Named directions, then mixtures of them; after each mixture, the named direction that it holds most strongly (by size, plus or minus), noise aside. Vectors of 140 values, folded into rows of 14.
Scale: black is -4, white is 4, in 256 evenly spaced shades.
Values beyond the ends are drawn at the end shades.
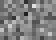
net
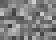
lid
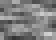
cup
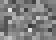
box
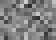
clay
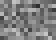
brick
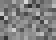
clay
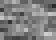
cup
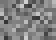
clay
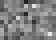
net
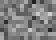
clay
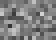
lid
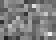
net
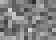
box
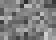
clay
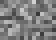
lid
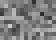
lid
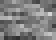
cup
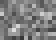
lid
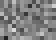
brick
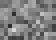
lid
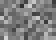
clay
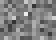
net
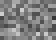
brick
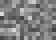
lid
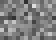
net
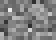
box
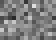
net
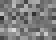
brick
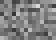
brick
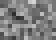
lid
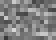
brick
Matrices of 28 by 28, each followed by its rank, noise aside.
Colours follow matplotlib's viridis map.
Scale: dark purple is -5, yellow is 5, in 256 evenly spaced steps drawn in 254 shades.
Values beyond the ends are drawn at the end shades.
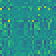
three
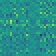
four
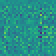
four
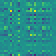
two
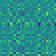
three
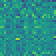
four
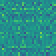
four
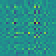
two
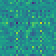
four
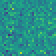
six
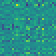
four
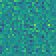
eight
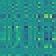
two
